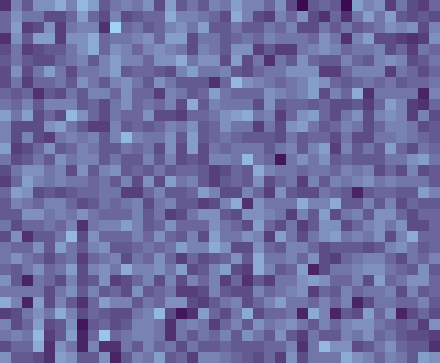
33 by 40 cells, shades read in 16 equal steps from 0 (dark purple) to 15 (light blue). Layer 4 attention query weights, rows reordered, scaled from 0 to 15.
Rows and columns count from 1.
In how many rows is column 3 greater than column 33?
12
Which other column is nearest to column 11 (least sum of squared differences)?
2
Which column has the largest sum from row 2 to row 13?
11
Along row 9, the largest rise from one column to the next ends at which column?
40
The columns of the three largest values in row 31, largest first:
10, 4, 7
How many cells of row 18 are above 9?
5
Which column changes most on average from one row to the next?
23
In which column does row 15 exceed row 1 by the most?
28
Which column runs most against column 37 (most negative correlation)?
34
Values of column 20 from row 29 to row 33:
7 4 7 6 9
